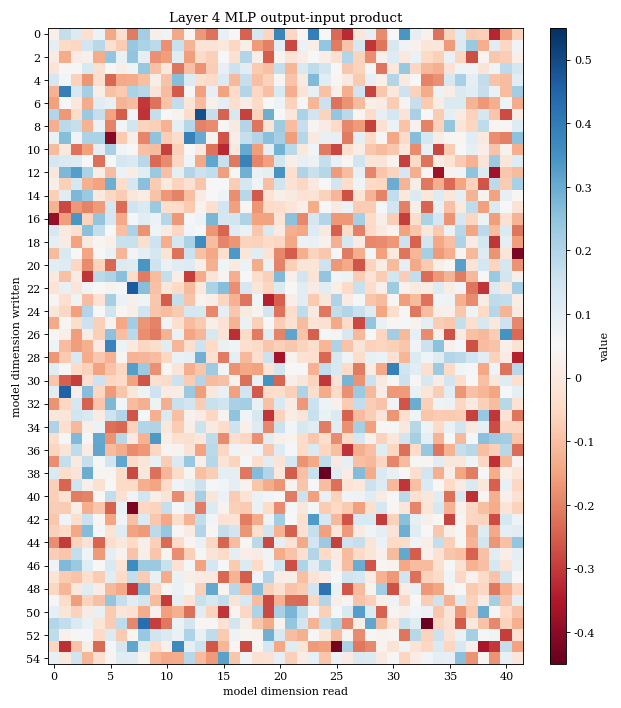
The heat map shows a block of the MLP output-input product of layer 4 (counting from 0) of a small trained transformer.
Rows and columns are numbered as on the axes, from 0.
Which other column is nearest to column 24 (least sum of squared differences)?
14
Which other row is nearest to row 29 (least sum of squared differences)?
22
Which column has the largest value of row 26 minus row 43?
21
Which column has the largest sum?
23
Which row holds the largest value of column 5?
27
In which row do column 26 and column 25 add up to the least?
0
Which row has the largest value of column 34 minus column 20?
28
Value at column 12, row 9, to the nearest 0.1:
0.4
